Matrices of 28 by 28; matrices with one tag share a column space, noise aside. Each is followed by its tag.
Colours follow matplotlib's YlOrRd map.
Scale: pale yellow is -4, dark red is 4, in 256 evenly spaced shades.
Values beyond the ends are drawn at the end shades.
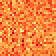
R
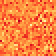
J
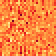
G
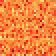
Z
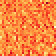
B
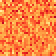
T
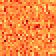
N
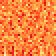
G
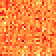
G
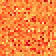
R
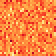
G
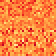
R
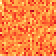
T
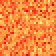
T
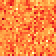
G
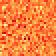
N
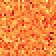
N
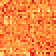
T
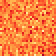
G
